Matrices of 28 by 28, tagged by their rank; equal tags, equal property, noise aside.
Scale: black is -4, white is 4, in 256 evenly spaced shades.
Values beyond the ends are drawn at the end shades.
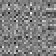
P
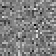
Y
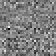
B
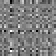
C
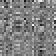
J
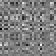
C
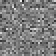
B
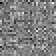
Y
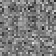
Y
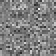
B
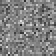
Y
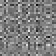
J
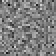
Y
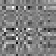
C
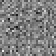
Y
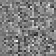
Y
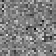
Y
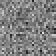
B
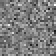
Y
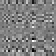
C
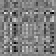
C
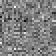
P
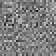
B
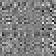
J
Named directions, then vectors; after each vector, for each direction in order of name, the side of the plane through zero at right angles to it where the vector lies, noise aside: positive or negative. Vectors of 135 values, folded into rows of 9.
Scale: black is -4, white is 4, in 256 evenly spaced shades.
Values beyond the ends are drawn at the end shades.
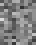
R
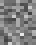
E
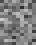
negative, positive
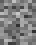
negative, positive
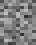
negative, positive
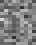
negative, positive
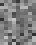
negative, negative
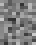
positive, positive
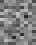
negative, positive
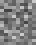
positive, negative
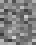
positive, negative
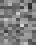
negative, positive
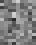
positive, positive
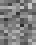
positive, negative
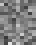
positive, positive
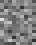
negative, positive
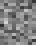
negative, positive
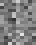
positive, positive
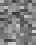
positive, negative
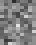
positive, negative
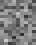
negative, positive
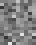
positive, positive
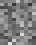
positive, positive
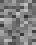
negative, positive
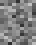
negative, negative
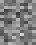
positive, negative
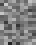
negative, negative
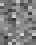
positive, positive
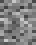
negative, positive
